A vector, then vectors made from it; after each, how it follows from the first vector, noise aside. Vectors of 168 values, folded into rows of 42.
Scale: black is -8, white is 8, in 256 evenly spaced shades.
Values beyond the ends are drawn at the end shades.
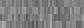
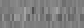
reversed, negated, partly zeroed.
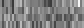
wrapped around, negated, scaled up.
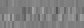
reversed, partly zeroed.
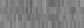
wrapped around, shrunk.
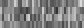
reversed, scaled up.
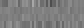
reversed, partly zeroed.
